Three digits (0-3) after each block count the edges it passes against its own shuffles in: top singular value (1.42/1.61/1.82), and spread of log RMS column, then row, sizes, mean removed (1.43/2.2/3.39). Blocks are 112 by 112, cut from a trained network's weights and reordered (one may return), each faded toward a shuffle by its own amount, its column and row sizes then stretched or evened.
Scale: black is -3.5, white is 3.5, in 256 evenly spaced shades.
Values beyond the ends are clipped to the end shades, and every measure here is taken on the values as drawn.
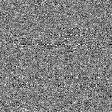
3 0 2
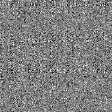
2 2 2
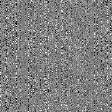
0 3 1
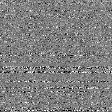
1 0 3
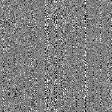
1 3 1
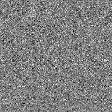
3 0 2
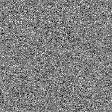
0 1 1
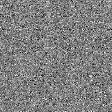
0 0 2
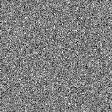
2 1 0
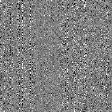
0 3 1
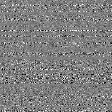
0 1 3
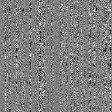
1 3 1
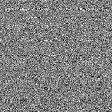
3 0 2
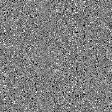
2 2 0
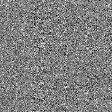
1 2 1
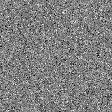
2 0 0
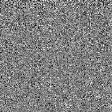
2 1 2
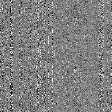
1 3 0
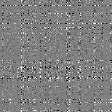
2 3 3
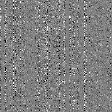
3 3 1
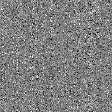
1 2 0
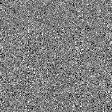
0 2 1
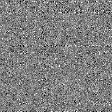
0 2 2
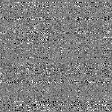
1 2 3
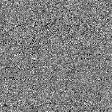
1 1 2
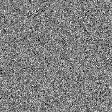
2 1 1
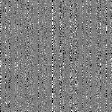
2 3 1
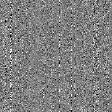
0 3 0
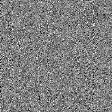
1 2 0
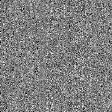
1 2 0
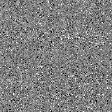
1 2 1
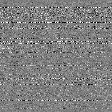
1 0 3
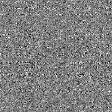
1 1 2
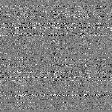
0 1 3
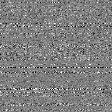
2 1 3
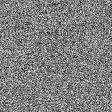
3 0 0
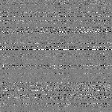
3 1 3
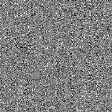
2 2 1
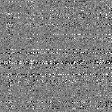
2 2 3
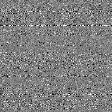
1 1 3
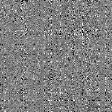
0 3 2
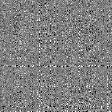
0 3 2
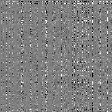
2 3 2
